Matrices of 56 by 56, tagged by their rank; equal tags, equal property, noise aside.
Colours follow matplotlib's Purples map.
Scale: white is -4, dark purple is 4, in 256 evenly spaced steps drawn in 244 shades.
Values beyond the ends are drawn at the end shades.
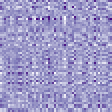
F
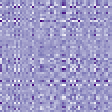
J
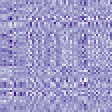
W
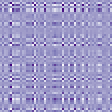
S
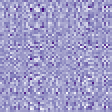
W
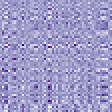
F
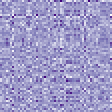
W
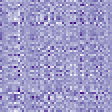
F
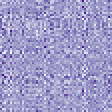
W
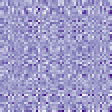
F
